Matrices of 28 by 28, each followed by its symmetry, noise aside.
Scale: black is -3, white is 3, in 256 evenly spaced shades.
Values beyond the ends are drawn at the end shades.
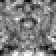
mirrored left to right.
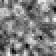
no symmetry.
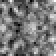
mirrored top to bottom.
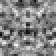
mirrored left to right.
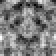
mirrored left to right.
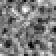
no symmetry.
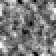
same after a half turn.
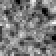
symmetric across the other diagonal.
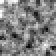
symmetric.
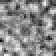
symmetric across the other diagonal.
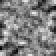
same after a half turn.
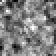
no symmetry.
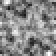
same after a half turn.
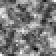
same after a half turn.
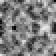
mirrored top to bottom.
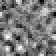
symmetric across the other diagonal.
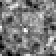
symmetric across the other diagonal.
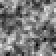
same after a half turn.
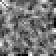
symmetric.
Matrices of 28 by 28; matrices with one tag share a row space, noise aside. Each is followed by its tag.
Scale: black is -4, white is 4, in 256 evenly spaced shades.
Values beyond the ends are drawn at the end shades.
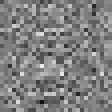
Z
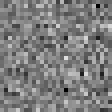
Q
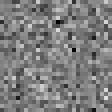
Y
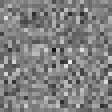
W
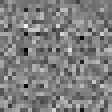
W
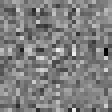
Y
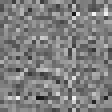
Y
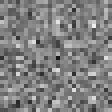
Y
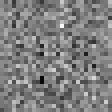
Z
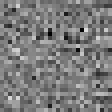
Q
